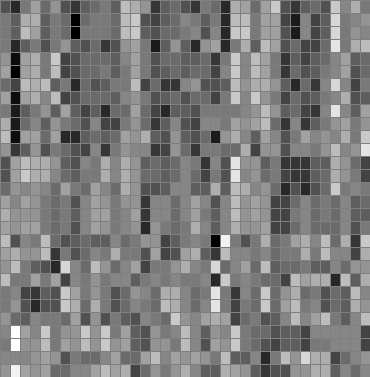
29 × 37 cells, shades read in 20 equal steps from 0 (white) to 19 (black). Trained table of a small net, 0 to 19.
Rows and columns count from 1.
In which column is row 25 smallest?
18
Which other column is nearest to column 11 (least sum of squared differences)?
9
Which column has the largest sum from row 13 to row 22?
29
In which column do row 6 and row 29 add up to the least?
24
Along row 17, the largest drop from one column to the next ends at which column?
16
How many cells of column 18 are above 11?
4
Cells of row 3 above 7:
28
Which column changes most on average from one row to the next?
22
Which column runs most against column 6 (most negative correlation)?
7
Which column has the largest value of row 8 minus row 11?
37
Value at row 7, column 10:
13
